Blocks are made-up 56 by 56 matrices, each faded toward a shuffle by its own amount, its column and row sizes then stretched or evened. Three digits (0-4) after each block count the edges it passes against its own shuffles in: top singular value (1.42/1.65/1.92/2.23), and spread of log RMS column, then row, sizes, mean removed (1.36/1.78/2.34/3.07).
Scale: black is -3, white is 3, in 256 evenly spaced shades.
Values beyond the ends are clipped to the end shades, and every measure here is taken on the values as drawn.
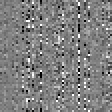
1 4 0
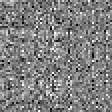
3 3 0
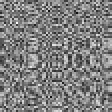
4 1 0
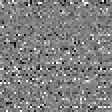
2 0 3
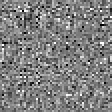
2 2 2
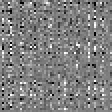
0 4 3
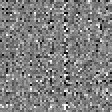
2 3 2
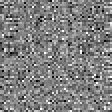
4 0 2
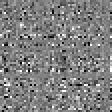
1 3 4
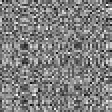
4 2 1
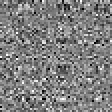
3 1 2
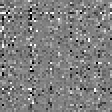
2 3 2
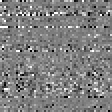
0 2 4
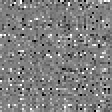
1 2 3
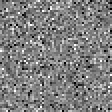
0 1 1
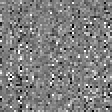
0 3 1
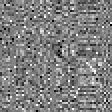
4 1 0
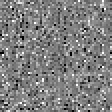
0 2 0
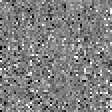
0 2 1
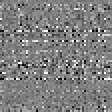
2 2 4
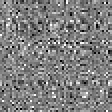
4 0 2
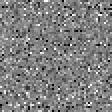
0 1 2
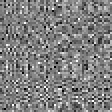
4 1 1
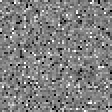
0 0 0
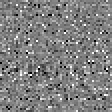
1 1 3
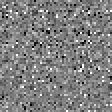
1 2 2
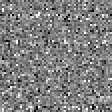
1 1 2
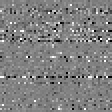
3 0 4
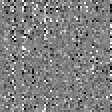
3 3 1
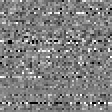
1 0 4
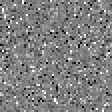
0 0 0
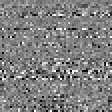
2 0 4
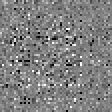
0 3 3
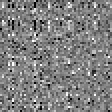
3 3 1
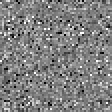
0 1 2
